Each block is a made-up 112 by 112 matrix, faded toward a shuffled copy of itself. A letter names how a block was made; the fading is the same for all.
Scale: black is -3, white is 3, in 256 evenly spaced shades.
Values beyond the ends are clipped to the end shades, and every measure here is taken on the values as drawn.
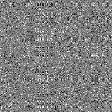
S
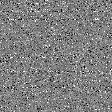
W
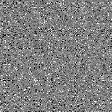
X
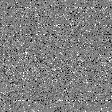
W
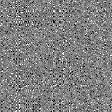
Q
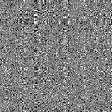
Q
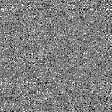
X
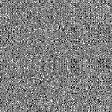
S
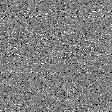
W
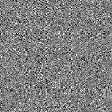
Q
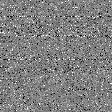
W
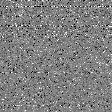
W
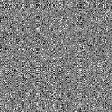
S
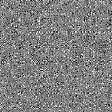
X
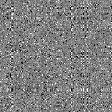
Q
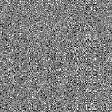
Q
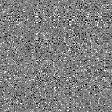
X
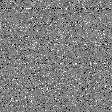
W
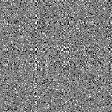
Q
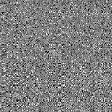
S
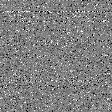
W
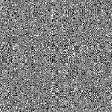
Q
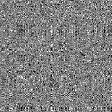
S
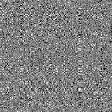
S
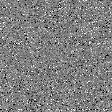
W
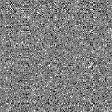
S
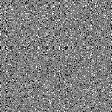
Q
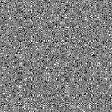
S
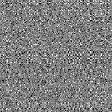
S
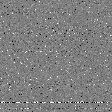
W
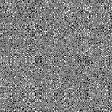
S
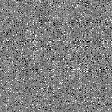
X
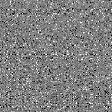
X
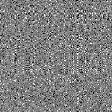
Q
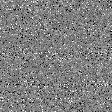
W
